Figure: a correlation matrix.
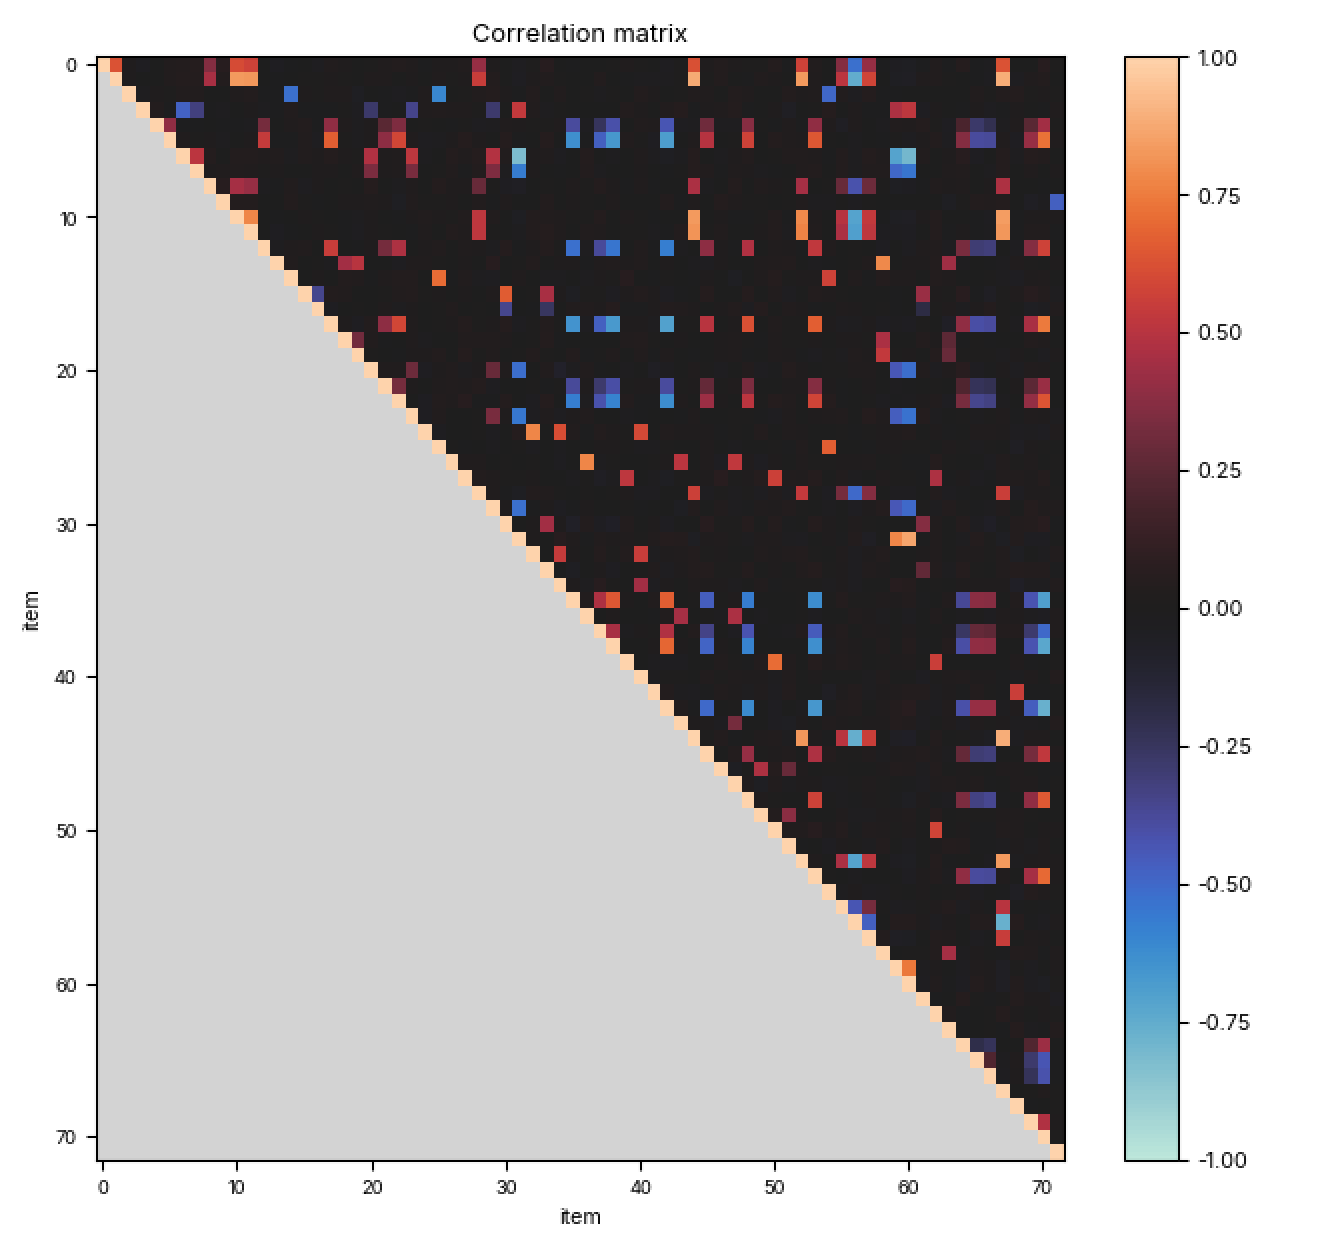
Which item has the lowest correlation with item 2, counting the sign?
25
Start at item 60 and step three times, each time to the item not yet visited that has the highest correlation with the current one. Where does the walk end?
3
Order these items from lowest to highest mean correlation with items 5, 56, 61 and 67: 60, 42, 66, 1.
42, 66, 60, 1
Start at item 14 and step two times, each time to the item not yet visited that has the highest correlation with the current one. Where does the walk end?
54
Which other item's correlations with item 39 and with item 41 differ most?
50
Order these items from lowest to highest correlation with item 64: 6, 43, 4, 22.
43, 6, 4, 22
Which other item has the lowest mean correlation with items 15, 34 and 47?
16
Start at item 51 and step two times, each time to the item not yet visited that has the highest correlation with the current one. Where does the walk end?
46
